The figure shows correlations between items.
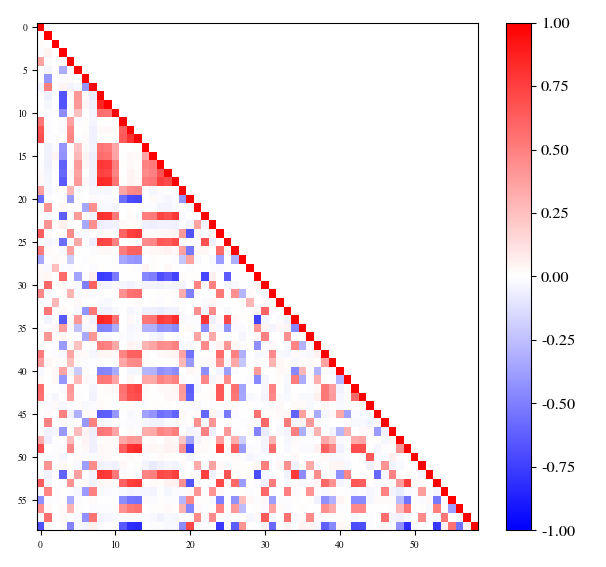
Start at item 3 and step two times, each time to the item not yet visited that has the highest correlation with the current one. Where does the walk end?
45
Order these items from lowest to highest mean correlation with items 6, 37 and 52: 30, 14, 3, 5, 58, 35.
3, 35, 30, 58, 5, 14
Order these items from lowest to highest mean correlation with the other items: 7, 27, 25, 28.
27, 28, 7, 25
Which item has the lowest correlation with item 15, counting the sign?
29
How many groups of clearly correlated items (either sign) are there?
5
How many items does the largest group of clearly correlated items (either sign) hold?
21
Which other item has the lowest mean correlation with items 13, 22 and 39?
58
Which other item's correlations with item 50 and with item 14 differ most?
44
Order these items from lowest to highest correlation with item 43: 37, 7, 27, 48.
27, 7, 37, 48
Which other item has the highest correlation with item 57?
30
